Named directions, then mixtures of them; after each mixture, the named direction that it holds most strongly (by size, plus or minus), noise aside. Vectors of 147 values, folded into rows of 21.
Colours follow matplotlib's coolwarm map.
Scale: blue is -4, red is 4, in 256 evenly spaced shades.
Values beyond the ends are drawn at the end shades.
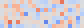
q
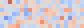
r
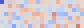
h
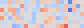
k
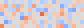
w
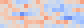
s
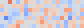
r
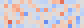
q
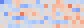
s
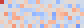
h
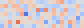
q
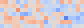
s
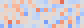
q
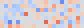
q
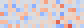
w
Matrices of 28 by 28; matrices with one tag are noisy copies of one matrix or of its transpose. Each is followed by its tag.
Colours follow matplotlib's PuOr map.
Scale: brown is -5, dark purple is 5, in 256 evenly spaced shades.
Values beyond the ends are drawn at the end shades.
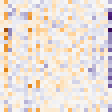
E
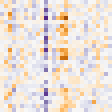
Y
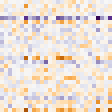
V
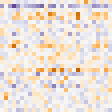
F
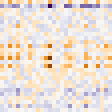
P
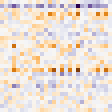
F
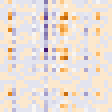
Y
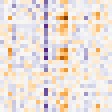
Y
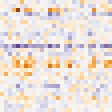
Y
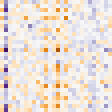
P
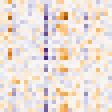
Y
